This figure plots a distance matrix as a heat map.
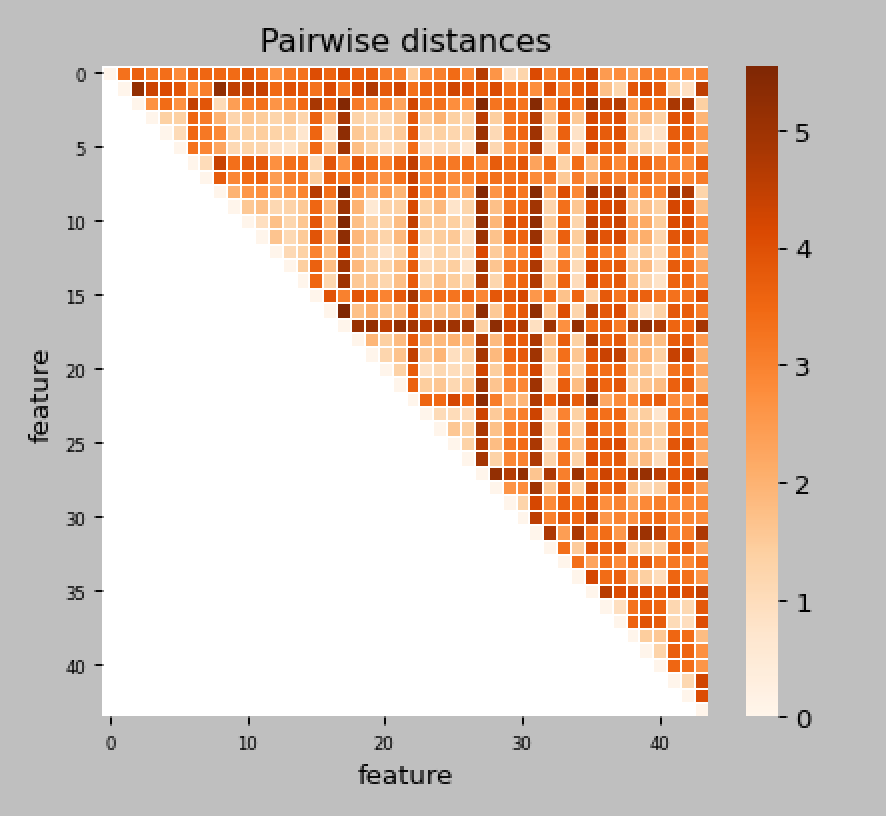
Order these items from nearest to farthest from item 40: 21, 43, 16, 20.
20, 16, 21, 43
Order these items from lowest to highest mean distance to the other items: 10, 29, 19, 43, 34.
34, 19, 10, 43, 29
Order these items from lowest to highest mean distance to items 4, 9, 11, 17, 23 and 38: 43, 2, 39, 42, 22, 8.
39, 43, 8, 2, 42, 22
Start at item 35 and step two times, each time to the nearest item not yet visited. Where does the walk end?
6
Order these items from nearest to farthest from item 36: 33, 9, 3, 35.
33, 3, 9, 35
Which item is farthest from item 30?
27
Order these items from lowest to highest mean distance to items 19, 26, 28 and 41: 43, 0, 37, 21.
21, 43, 0, 37
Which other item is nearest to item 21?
32
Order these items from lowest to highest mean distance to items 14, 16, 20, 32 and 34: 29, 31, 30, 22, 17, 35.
29, 30, 22, 35, 31, 17
